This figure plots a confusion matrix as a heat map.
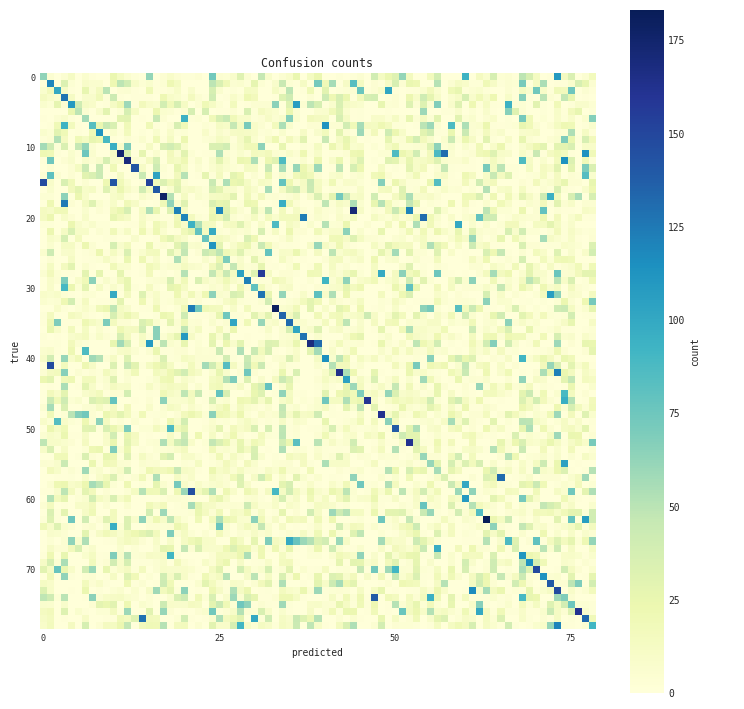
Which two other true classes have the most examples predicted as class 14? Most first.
77, 63
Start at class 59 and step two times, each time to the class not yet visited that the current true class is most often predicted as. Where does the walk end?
33
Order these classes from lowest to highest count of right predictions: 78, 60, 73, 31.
78, 60, 31, 73
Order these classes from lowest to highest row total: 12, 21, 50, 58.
21, 58, 50, 12
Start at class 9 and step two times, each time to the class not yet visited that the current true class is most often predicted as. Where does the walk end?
47
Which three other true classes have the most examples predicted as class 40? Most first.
7, 29, 46
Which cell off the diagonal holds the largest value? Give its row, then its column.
19, 44
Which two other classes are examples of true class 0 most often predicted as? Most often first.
73, 60
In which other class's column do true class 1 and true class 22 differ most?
44
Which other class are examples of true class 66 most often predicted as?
35
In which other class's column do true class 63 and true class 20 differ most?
54
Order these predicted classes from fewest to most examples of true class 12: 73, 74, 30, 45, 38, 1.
38, 73, 45, 30, 1, 74
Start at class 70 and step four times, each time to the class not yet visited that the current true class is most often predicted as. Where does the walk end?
68
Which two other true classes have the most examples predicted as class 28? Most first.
78, 75
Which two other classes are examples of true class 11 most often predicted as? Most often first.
57, 77
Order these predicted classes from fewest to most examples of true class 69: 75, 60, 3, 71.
75, 71, 60, 3
